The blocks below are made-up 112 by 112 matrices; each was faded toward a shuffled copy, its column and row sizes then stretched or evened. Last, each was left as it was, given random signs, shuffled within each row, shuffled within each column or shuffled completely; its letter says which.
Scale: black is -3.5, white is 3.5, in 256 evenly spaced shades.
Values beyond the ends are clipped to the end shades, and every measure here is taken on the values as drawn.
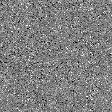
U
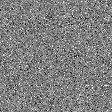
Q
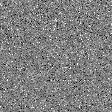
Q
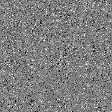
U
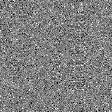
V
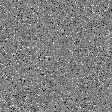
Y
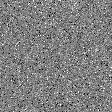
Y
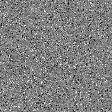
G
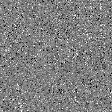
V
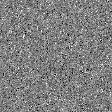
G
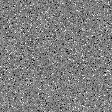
G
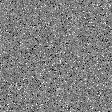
Y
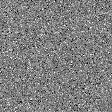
Y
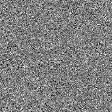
V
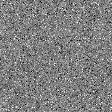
Q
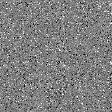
U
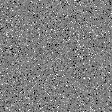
G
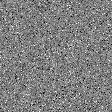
Y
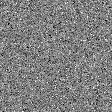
Y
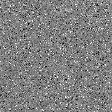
U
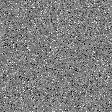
Y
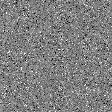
G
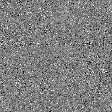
U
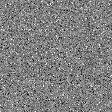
Q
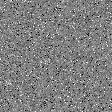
Y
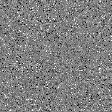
V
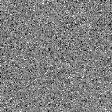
V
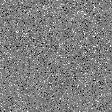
U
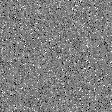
G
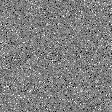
Q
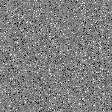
G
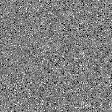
V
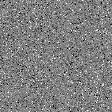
G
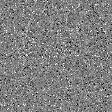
V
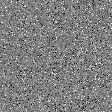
G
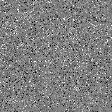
U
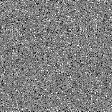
V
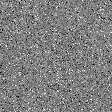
Y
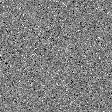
Y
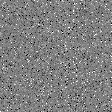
G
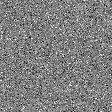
Y
